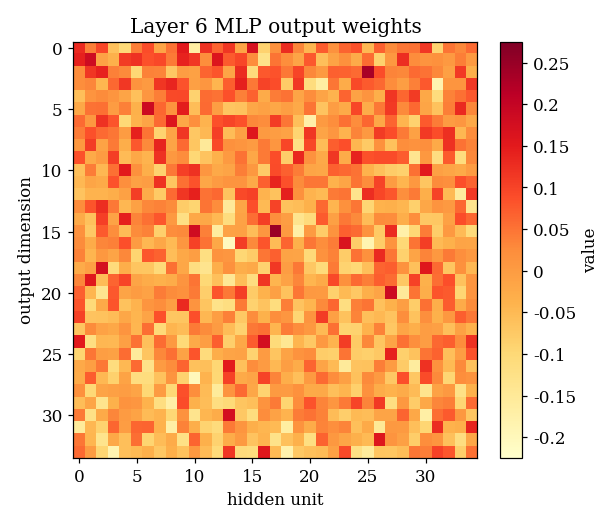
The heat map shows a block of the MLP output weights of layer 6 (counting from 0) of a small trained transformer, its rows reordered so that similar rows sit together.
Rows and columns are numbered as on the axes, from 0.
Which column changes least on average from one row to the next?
11
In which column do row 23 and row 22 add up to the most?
10
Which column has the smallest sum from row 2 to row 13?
21
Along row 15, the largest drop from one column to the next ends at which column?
28
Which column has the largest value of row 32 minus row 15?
26
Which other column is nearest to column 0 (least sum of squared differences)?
32
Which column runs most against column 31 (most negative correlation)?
24
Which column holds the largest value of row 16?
23
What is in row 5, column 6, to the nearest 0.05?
0.2
